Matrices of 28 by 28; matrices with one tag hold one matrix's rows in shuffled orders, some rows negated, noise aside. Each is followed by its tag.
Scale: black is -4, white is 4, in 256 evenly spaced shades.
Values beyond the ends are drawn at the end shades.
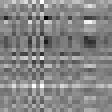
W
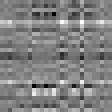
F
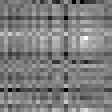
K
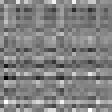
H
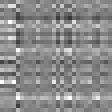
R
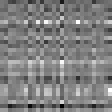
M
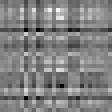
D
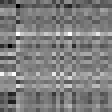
R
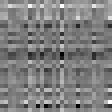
M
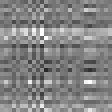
W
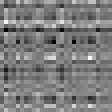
H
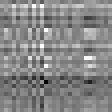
W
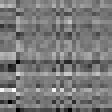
R
